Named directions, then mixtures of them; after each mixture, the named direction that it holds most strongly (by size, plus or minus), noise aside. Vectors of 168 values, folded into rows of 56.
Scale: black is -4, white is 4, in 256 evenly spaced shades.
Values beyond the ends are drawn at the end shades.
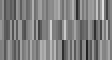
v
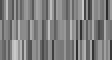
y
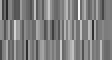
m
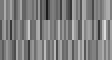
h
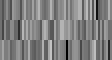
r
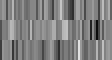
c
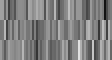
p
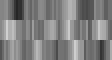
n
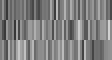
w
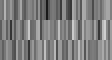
h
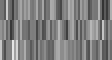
c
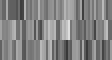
n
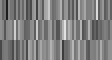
m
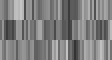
n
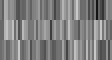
v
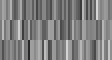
r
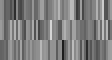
v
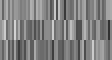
w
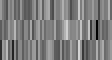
c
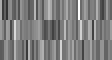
m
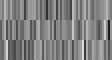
h
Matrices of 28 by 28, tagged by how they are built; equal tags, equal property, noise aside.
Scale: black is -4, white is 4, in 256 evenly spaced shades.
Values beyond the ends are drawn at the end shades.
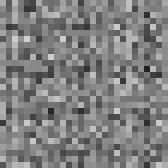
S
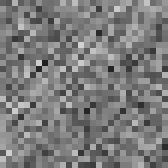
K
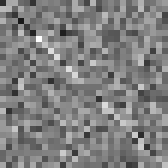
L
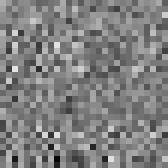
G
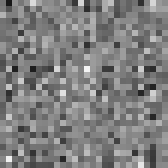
G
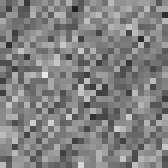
K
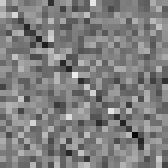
L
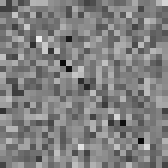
L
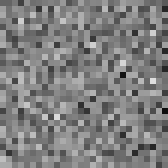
S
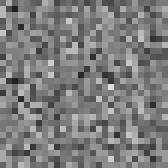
S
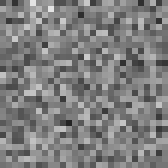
S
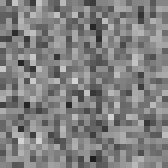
S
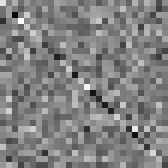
L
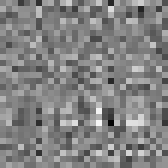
G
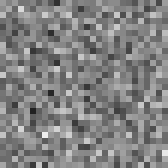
S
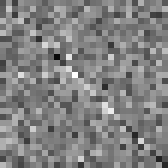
L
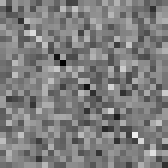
L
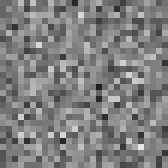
S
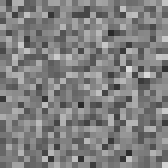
S
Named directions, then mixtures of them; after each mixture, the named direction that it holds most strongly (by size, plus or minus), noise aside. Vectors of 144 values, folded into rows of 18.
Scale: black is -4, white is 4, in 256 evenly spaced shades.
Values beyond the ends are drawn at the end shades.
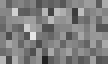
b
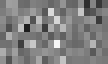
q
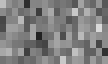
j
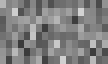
b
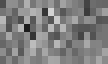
q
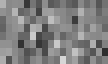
j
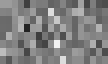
q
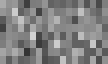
j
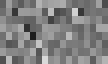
b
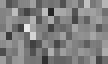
b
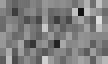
q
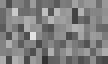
b
